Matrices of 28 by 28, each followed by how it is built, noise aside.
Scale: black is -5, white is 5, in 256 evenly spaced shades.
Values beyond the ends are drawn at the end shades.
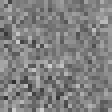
lower triangular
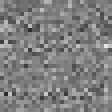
uneven rows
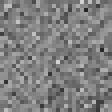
Hankel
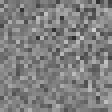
upper triangular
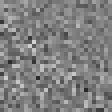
lower triangular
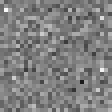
uneven rows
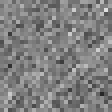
Hankel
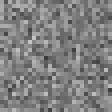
noise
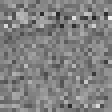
uneven rows
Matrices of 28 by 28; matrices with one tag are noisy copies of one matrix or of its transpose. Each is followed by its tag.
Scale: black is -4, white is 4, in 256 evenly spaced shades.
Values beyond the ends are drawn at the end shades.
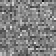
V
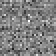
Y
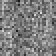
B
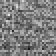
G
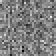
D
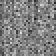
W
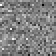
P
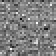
V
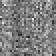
B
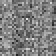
B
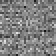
W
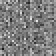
D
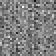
W
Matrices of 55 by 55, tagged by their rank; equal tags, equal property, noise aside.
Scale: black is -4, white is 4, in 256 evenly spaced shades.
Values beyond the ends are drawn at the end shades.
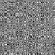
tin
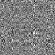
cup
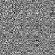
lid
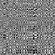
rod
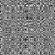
rod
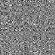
lid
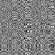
rod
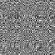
tin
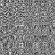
lid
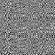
rod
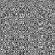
rod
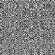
lid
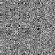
lid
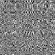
cup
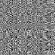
lid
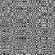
tin
